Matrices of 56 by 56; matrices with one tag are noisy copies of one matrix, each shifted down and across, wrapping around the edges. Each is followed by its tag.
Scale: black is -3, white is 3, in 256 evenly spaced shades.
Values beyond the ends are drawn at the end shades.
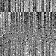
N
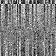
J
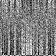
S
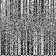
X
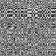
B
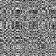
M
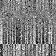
X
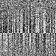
X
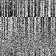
X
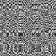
M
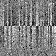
J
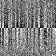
J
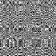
M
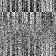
S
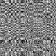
M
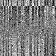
N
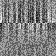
S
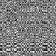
B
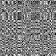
M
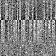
J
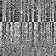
J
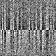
J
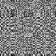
M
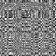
M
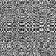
B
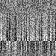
N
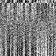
S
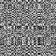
M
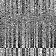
J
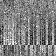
S
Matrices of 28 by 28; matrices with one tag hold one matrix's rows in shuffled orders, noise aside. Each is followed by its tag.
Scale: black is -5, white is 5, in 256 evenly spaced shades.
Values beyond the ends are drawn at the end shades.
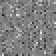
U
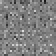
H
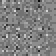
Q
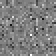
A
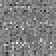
H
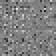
H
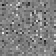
U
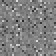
U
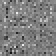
H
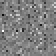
U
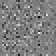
Q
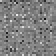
H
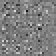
Q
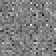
A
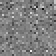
A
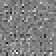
H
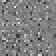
Q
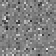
Q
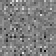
H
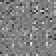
A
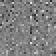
A
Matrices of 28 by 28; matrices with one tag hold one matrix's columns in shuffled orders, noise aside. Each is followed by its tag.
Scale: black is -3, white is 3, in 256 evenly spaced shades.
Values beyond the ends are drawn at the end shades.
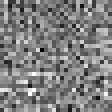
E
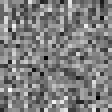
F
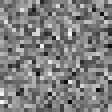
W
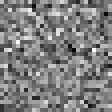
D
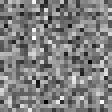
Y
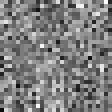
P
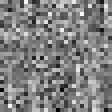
P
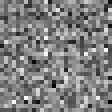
Y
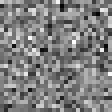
D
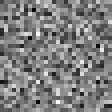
W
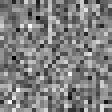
F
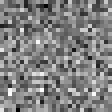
E
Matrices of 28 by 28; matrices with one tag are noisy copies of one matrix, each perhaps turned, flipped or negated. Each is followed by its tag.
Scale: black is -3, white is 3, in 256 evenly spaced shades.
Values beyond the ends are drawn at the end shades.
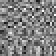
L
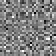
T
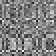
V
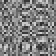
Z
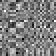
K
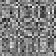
V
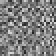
L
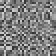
T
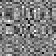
Z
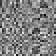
K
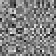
K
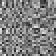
K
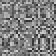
V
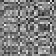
V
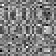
Z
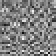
L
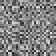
T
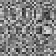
Z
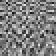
L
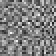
L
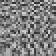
L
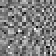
L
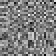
K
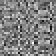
V
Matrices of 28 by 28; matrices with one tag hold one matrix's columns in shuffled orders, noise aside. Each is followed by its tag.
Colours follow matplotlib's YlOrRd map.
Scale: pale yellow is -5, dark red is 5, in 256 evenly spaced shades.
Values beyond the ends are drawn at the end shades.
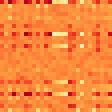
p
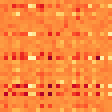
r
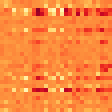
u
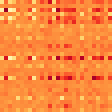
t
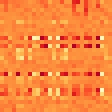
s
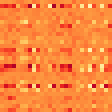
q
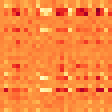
u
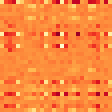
p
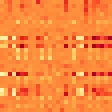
s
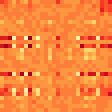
s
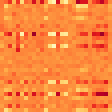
p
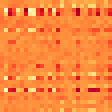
u
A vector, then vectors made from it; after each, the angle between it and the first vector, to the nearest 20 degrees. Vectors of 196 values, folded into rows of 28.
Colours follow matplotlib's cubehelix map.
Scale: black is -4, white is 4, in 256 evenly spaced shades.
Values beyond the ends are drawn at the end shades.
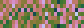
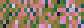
40 degrees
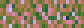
100 degrees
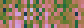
100 degrees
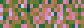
100 degrees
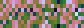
20 degrees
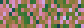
60 degrees
